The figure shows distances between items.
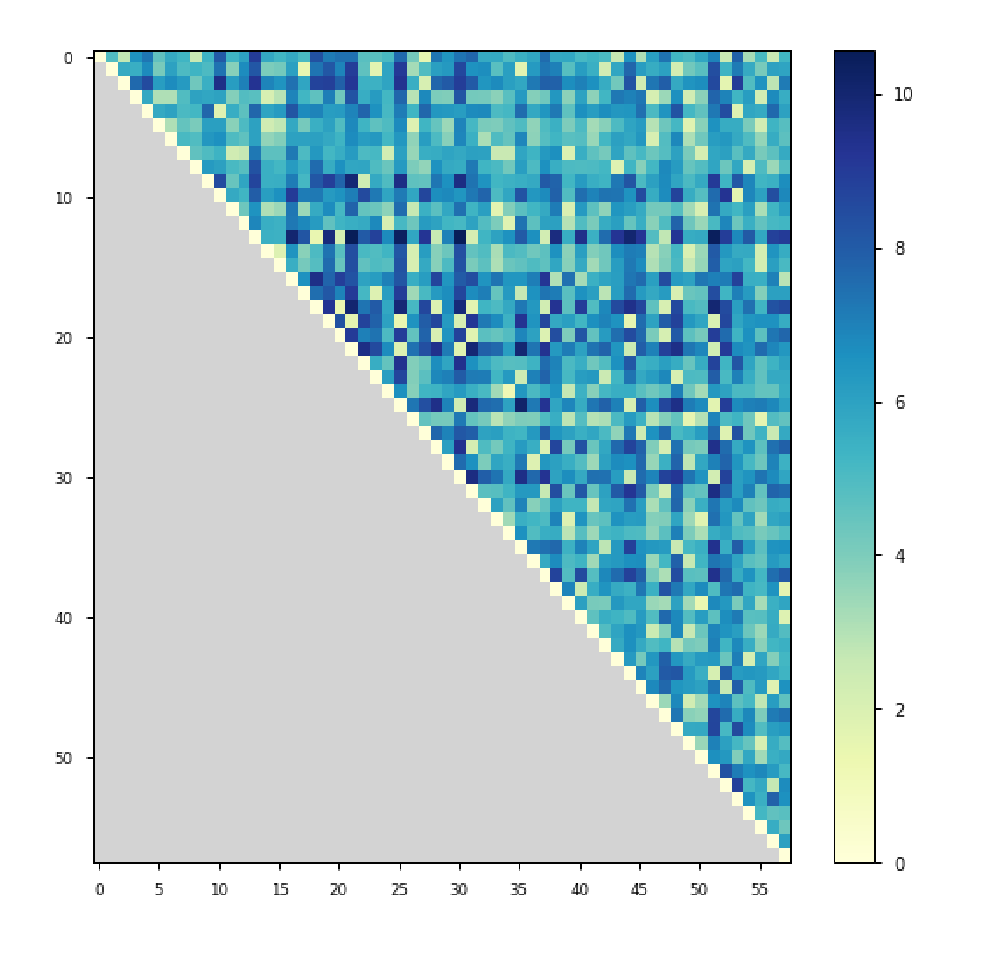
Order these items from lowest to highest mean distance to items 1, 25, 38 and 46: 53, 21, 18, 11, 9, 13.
11, 21, 53, 9, 18, 13
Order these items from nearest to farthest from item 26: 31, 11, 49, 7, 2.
49, 11, 7, 31, 2
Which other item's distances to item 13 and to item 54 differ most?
43
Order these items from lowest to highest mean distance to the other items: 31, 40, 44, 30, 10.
40, 31, 44, 10, 30
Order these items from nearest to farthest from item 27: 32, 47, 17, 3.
17, 32, 3, 47
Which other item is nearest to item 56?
45
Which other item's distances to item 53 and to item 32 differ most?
10
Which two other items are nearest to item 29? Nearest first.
36, 49
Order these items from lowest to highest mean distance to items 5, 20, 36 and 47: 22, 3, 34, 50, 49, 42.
49, 3, 50, 34, 42, 22
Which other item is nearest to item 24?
34
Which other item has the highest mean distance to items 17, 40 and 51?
13
